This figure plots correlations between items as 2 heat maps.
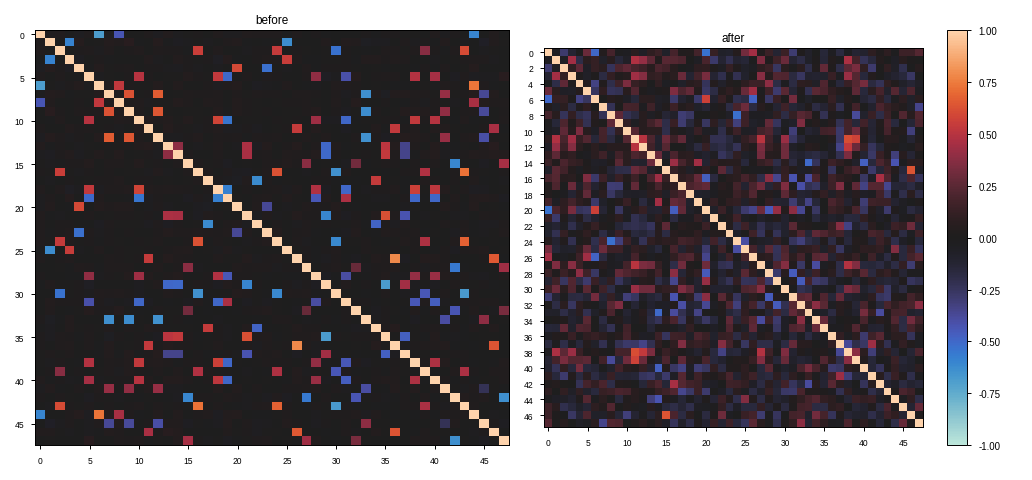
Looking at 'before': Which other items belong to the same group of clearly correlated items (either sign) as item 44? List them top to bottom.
0, 6, 8
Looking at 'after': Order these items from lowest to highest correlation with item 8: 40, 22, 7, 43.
7, 40, 22, 43
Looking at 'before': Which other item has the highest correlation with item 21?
35
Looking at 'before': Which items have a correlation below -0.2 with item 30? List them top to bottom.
2, 16, 24, 39, 43
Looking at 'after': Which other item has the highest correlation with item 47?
32
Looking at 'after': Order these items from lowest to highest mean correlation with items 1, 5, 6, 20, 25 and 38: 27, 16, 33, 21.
21, 33, 16, 27
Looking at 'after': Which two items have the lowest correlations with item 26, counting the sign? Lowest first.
6, 20
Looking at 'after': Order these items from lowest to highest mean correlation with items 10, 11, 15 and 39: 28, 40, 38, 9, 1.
9, 40, 28, 1, 38
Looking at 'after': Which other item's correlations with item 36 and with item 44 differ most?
14
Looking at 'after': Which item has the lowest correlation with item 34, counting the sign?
27
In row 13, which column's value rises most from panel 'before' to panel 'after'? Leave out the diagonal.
29
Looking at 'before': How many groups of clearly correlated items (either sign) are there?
10
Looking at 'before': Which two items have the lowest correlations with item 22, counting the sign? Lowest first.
17, 34
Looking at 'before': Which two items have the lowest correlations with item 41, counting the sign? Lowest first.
33, 45
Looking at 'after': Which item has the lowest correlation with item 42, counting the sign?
33
